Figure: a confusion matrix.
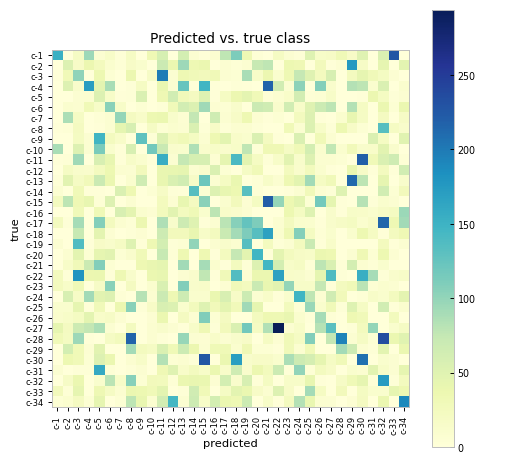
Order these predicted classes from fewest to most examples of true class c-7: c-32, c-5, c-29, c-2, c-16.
c-5, c-32, c-29, c-16, c-2
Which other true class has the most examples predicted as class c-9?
c-24
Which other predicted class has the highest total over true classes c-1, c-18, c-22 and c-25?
c-3
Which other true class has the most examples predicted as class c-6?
c-23
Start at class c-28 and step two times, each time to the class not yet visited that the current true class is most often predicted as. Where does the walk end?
c-8
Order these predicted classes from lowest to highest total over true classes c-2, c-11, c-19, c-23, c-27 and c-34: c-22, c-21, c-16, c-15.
c-16, c-15, c-21, c-22
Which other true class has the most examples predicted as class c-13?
c-4
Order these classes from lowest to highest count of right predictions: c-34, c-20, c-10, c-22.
c-10, c-20, c-22, c-34
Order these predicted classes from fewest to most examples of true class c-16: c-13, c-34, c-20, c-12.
c-20, c-13, c-12, c-34
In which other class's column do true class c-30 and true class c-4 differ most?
c-21
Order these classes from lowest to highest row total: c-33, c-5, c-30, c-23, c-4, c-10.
c-5, c-33, c-23, c-10, c-30, c-4
